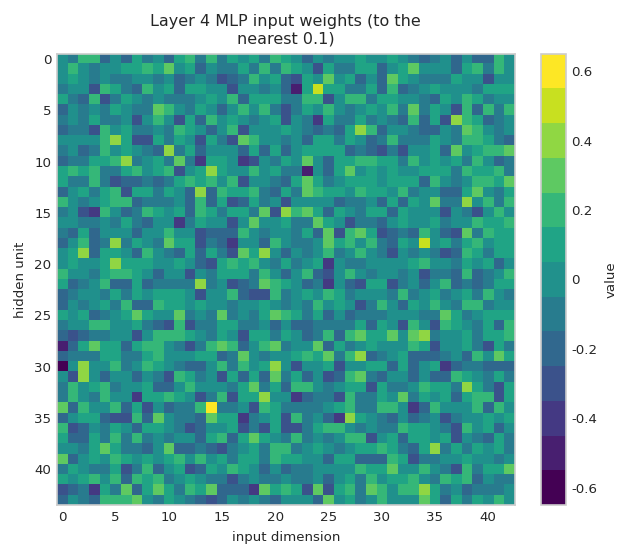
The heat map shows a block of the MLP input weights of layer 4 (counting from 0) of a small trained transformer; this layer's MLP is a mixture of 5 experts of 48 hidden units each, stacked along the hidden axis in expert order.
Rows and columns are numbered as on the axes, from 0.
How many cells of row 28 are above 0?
19
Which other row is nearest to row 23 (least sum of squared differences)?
36
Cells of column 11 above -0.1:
28
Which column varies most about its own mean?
25
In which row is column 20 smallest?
15
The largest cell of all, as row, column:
34, 14
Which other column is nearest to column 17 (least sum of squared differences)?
1
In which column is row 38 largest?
35
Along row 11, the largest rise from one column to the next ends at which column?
24
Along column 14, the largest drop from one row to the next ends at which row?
43
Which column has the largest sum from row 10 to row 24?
38
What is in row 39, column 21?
0.1
